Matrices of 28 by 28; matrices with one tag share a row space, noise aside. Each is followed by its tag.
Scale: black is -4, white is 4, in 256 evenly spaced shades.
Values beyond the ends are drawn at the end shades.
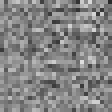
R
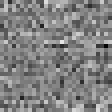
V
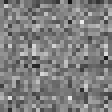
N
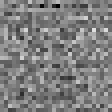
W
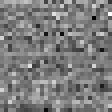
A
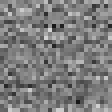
A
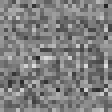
N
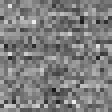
V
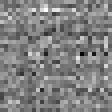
W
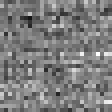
V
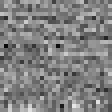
V
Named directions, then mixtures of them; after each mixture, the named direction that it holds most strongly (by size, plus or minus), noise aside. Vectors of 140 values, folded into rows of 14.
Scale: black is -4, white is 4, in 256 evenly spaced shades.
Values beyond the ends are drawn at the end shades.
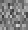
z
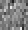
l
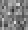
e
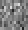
e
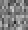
e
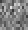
z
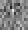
e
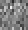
l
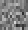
z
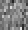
l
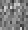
l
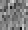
l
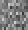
z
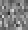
e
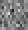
z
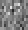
e
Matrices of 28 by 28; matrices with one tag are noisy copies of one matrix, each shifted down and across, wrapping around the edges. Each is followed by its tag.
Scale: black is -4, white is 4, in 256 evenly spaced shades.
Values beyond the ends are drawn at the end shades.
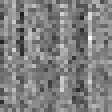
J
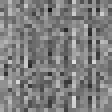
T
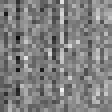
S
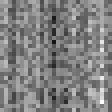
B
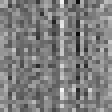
T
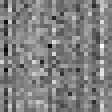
T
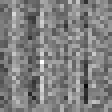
J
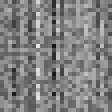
T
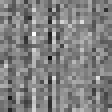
T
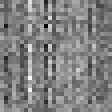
T
